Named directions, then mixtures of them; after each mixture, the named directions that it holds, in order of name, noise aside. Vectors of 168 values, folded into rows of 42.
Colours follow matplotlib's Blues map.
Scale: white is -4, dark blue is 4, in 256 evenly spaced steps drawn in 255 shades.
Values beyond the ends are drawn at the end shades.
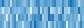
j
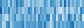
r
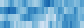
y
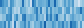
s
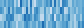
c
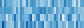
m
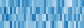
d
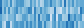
r.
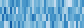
d.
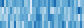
j, s.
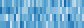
m, r, y.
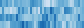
j, y.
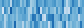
d, j.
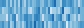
c, j, m.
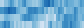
y.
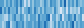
r.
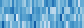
j, m, y.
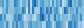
c, d.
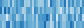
r.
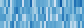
s.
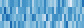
d.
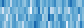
j.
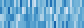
c, r.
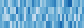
d.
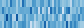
j, m, s.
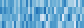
c, d, m.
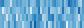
j.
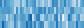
m.
